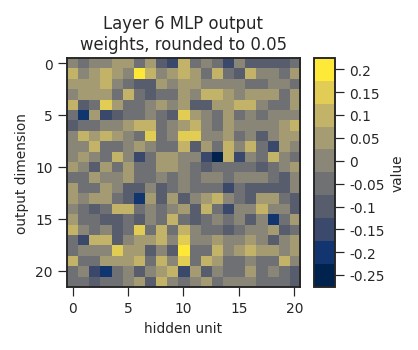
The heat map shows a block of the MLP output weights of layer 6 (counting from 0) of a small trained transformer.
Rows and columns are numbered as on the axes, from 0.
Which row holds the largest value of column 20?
6
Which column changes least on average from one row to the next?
19
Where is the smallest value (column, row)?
13, 9
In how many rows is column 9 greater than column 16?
7
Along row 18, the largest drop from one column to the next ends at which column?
11
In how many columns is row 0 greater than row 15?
10
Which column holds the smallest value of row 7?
17
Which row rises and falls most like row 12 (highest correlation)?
0
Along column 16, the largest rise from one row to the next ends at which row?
1
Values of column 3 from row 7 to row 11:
0.1 -0.05 -0.05 0.05 0
